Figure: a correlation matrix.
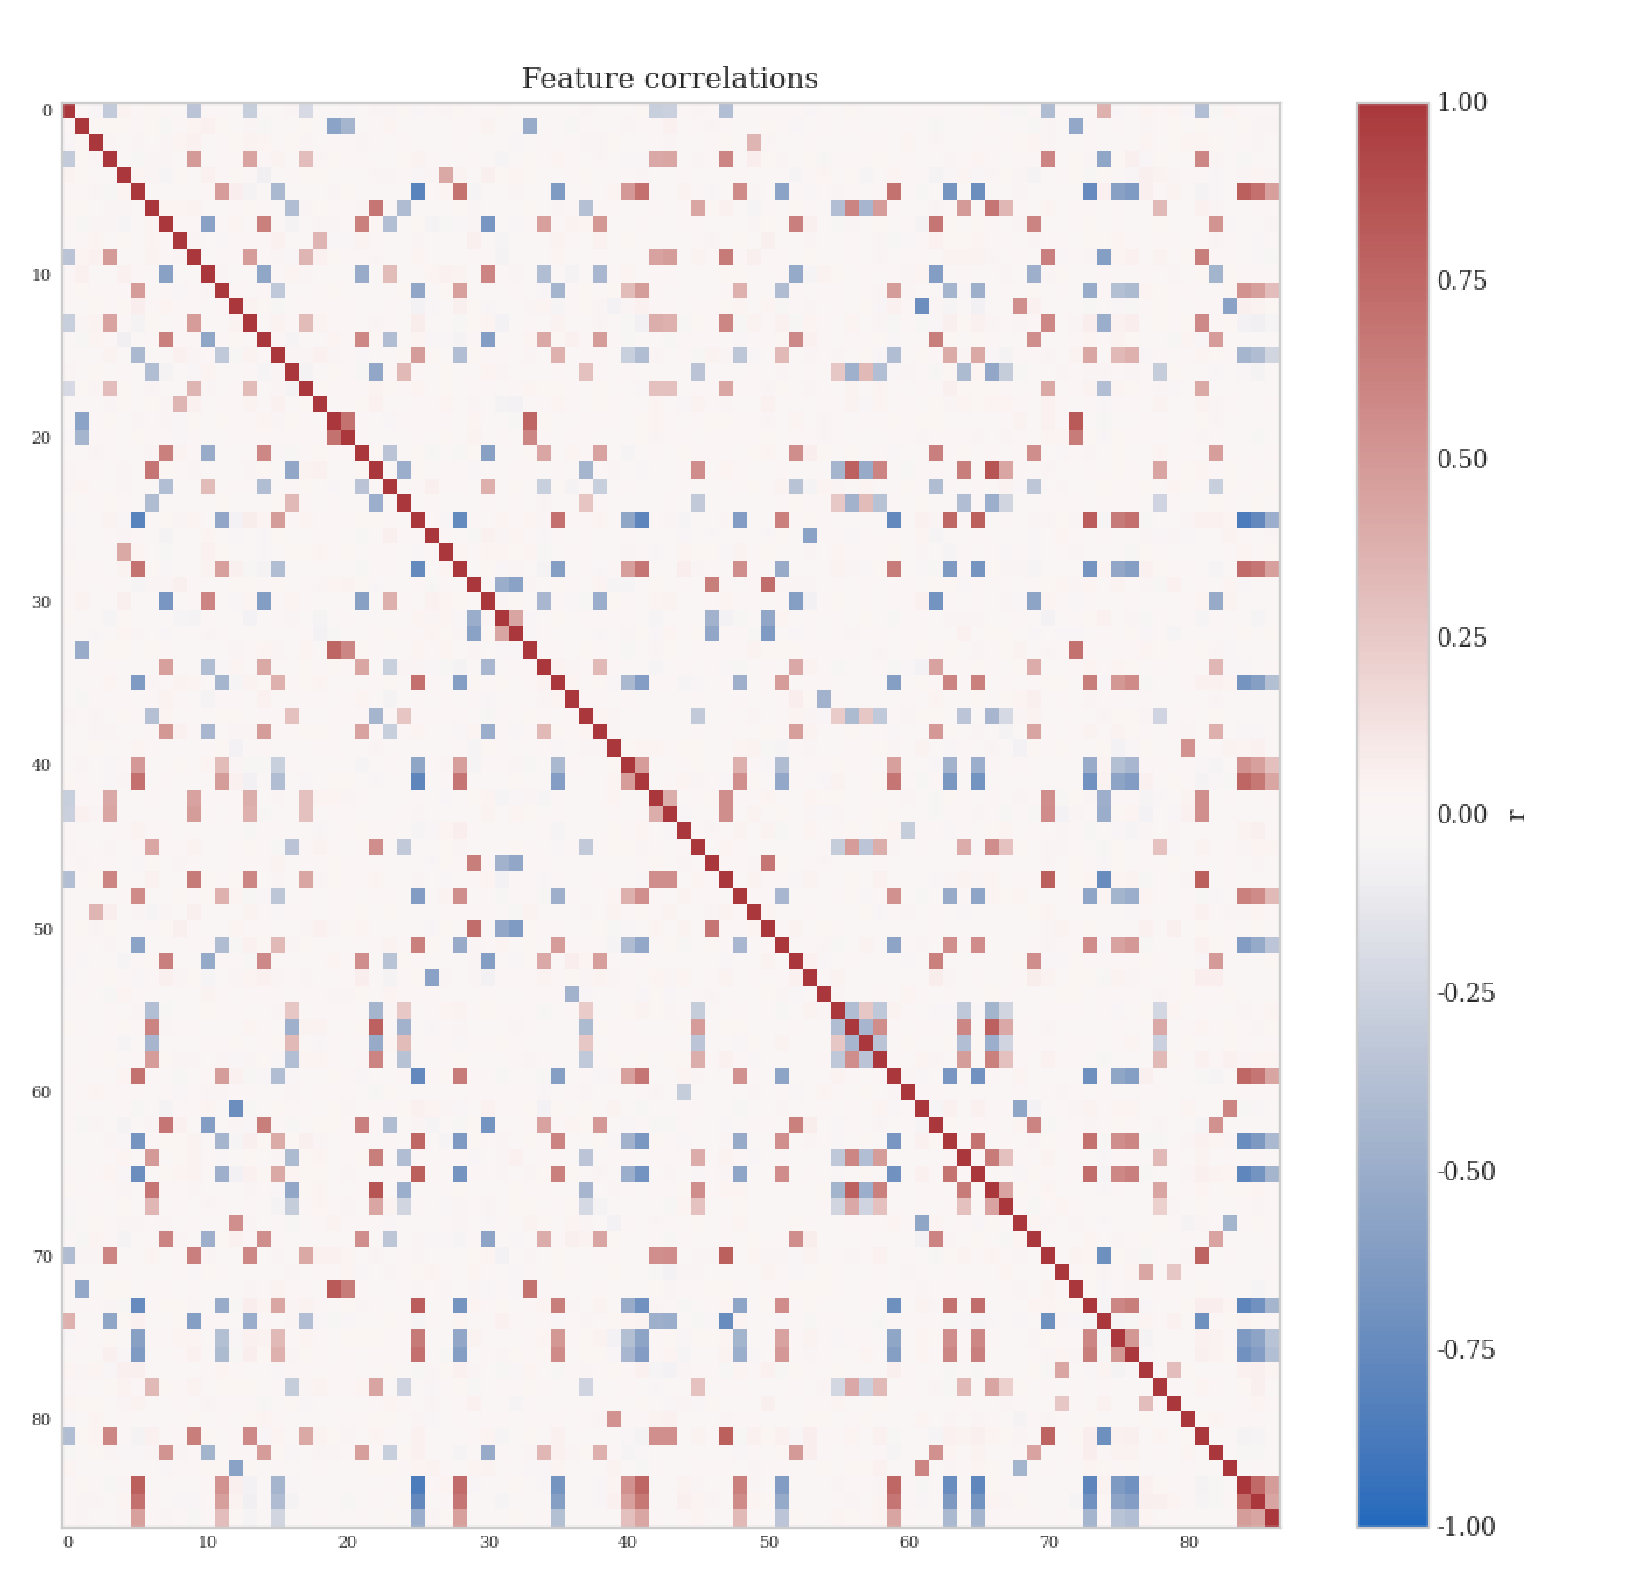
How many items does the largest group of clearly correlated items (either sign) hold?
19
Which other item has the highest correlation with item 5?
84
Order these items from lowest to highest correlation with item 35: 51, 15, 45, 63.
45, 15, 51, 63
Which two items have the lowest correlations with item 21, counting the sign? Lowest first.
30, 10
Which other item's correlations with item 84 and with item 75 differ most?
25
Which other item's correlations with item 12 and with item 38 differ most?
61
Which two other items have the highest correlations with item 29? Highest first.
50, 46
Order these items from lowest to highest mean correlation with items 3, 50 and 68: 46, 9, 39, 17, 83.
83, 39, 17, 9, 46
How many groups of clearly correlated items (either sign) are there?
15
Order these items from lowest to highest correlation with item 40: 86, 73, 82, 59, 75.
73, 75, 82, 86, 59
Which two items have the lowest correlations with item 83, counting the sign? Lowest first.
12, 68
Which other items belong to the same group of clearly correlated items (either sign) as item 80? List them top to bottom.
39
